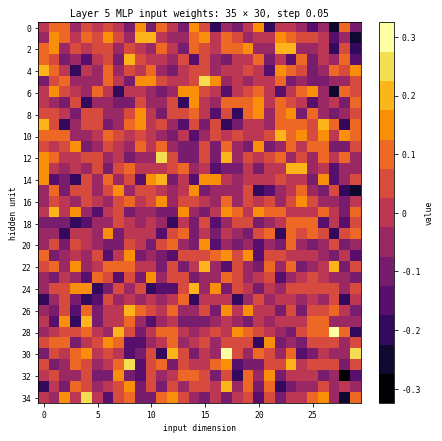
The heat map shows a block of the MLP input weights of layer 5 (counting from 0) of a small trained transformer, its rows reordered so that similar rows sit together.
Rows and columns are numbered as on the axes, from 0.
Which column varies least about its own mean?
5
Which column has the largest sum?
23
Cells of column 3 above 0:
12
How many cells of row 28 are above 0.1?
3
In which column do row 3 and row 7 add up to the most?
20
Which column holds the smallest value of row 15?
29
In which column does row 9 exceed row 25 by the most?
0
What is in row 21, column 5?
0.05
